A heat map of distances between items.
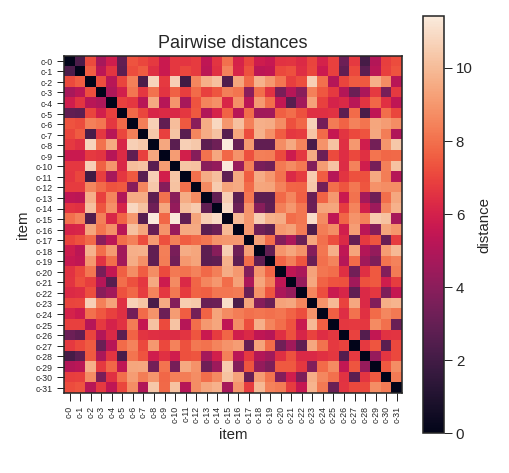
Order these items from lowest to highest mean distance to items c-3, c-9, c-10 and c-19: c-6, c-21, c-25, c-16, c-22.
c-16, c-22, c-21, c-6, c-25
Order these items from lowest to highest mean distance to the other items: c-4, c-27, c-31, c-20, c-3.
c-3, c-4, c-27, c-20, c-31
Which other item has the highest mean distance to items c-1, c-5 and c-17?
c-15
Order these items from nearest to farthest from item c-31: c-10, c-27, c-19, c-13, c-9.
c-27, c-9, c-19, c-13, c-10
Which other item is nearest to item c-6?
c-9
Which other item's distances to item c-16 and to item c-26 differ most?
c-23
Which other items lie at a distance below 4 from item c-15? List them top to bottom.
c-2, c-7, c-11
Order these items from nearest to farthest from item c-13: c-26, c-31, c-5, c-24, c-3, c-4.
c-5, c-26, c-3, c-24, c-4, c-31
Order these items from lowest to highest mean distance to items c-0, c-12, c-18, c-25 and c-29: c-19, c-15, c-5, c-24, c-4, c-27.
c-5, c-19, c-24, c-4, c-27, c-15
